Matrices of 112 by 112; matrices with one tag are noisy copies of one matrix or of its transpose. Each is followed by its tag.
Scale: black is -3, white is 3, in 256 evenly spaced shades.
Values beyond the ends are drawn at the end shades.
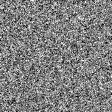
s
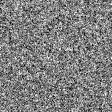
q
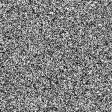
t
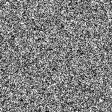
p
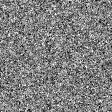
p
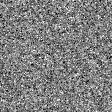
t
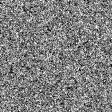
q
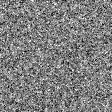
s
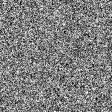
t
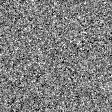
s
